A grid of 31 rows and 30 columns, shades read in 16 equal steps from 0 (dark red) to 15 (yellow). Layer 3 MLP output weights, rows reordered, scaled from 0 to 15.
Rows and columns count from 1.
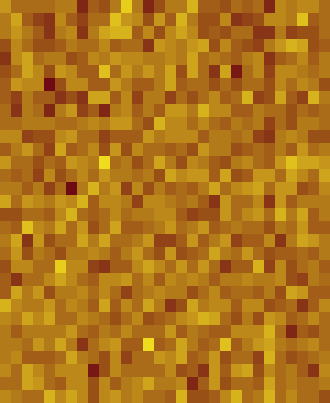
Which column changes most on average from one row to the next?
10
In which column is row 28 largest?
25
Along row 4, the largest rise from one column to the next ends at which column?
15
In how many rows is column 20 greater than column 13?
13
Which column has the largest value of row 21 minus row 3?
24
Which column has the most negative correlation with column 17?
23
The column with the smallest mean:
5
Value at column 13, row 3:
6
